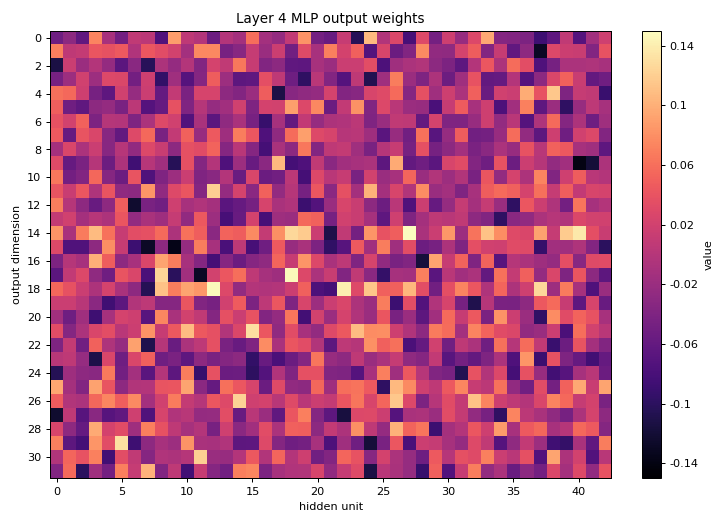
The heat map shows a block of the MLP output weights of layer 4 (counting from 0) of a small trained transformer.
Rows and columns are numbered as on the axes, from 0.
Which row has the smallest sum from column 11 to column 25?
29
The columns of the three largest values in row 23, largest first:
36, 20, 7
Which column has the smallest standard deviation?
1
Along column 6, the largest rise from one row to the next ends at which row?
10
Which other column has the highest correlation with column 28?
12
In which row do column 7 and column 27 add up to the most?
14
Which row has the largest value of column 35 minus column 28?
16
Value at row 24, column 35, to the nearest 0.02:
-0.08
